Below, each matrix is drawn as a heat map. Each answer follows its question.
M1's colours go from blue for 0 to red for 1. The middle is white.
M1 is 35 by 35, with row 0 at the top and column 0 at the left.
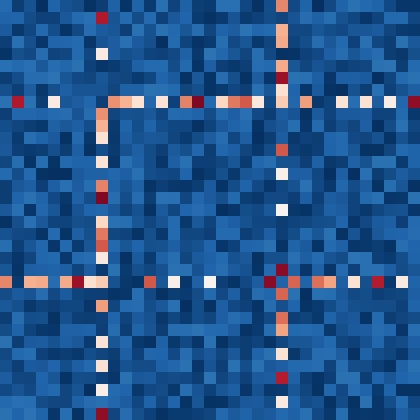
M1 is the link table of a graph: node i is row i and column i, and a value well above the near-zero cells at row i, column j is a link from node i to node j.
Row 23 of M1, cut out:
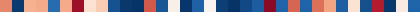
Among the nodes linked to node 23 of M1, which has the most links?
node 8
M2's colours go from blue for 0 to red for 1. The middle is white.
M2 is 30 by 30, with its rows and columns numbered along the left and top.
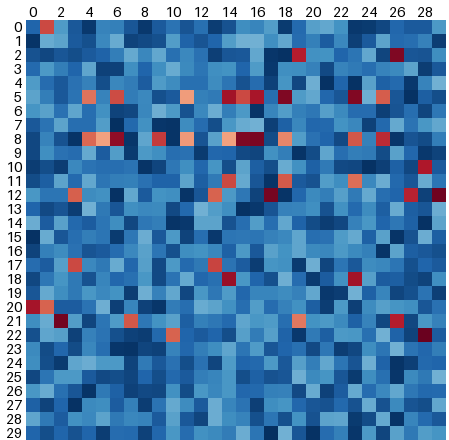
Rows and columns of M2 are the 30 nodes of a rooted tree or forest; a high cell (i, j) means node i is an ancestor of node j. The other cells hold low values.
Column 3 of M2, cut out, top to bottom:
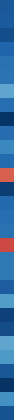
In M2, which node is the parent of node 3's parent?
12
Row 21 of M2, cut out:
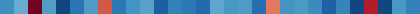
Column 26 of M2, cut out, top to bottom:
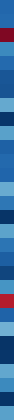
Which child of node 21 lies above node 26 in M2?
2
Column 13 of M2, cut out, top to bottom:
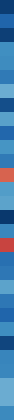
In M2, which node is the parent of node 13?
17
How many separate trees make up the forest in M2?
6
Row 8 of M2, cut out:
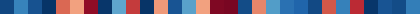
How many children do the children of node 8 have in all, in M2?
6
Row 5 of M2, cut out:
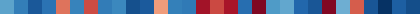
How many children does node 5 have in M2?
6
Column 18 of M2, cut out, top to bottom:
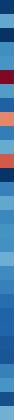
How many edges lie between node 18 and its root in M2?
3
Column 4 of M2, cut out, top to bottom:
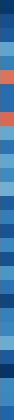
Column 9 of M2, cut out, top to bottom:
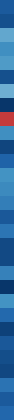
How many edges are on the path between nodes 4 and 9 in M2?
3
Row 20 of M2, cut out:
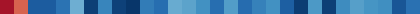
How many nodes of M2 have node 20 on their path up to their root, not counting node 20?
2
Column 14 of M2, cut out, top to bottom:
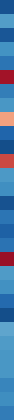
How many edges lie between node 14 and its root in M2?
4
